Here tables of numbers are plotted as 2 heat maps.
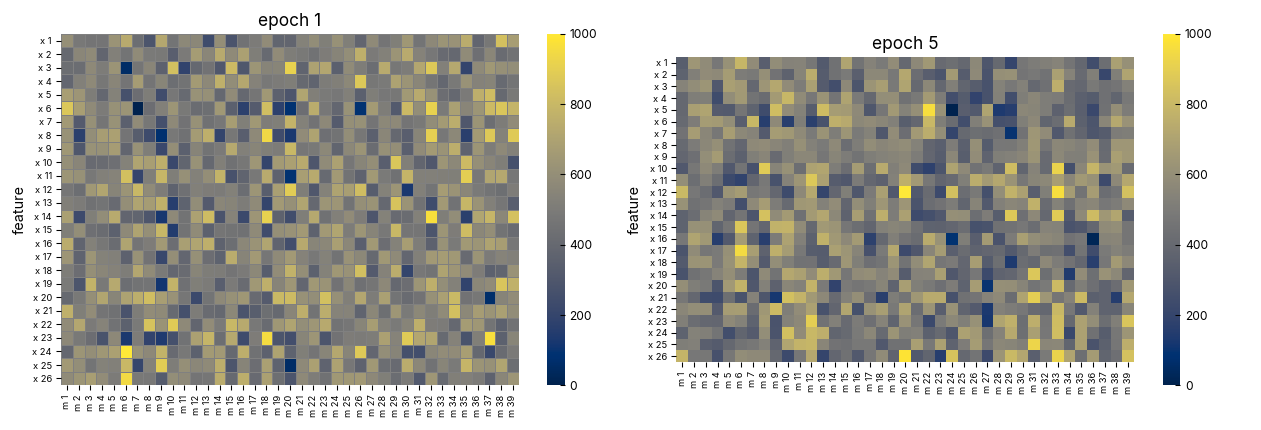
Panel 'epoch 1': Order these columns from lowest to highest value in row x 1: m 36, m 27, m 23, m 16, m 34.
m 36, m 16, m 23, m 27, m 34
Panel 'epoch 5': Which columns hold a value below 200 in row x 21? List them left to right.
m 9, m 18, m 38
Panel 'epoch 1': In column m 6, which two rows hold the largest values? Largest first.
x 24, x 26
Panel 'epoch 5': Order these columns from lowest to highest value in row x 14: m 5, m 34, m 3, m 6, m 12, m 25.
m 34, m 5, m 6, m 3, m 25, m 12
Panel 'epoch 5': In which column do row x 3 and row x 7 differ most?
m 33
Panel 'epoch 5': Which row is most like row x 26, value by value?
x 12
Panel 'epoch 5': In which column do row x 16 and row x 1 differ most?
m 13
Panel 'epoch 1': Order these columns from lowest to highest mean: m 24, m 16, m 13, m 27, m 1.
m 16, m 27, m 13, m 24, m 1
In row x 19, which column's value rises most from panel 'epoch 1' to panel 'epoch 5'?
m 35
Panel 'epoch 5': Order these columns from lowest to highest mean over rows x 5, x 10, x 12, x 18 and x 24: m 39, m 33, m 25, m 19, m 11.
m 25, m 11, m 19, m 39, m 33
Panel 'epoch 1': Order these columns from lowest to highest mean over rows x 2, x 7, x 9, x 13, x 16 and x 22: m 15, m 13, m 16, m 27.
m 13, m 27, m 16, m 15
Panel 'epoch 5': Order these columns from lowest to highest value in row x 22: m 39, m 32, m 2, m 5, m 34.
m 32, m 34, m 39, m 2, m 5
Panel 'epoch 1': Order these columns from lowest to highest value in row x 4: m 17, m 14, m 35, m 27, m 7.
m 27, m 17, m 35, m 7, m 14
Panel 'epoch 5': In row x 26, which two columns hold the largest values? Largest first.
m 20, m 33
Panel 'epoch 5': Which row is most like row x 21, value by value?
x 25
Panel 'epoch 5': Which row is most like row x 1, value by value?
x 18
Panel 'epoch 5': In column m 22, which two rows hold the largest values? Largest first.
x 5, x 6
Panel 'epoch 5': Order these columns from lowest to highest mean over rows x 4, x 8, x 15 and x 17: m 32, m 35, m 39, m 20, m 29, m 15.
m 29, m 35, m 20, m 32, m 39, m 15
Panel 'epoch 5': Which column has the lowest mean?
m 27
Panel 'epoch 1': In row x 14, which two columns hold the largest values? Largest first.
m 32, m 18
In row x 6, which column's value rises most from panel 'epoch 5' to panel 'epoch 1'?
m 32
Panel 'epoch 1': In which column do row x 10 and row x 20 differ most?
m 37
